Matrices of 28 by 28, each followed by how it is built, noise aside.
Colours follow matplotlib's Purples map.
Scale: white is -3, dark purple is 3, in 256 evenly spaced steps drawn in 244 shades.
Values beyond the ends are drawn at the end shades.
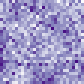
smooth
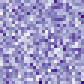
noise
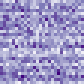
blocks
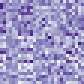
blocks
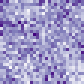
smooth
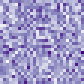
blocks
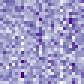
uneven columns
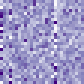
uneven columns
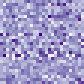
uneven rows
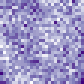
smooth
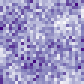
smooth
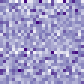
uneven rows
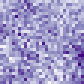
smooth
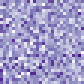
noise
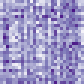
blocks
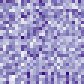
blocks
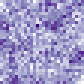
smooth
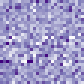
uneven rows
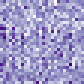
blocks
